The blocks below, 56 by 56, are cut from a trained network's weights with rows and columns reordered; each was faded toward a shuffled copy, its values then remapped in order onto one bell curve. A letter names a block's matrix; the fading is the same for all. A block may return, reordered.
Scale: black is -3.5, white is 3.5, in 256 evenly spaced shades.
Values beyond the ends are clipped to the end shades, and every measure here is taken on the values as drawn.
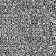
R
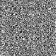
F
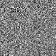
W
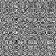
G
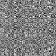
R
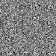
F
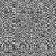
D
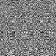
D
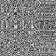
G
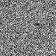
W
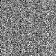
F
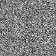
W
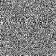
F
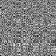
G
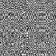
G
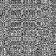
R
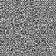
G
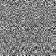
D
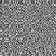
G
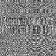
D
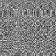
D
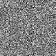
W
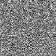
W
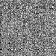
F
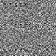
D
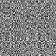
D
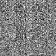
F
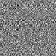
D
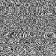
D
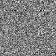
W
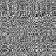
G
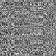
D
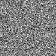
W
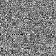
W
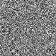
W
